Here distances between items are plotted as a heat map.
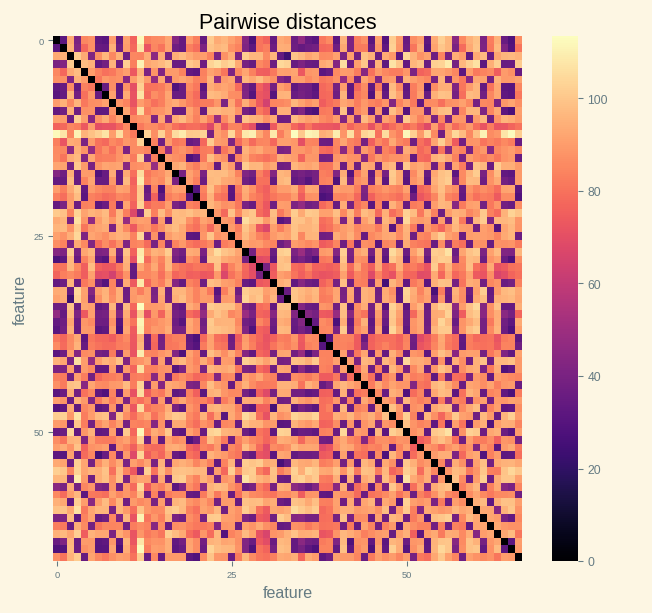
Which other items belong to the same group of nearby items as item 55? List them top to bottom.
12, 22
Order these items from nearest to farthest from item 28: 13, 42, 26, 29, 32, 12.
42, 29, 13, 26, 32, 12
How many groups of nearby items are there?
6
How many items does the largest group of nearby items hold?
26
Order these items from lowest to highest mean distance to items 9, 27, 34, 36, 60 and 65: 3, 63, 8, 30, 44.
3, 30, 8, 63, 44
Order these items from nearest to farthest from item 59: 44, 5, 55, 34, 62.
62, 5, 55, 44, 34
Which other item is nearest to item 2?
33
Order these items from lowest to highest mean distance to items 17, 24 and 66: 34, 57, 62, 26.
57, 34, 26, 62
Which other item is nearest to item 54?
32
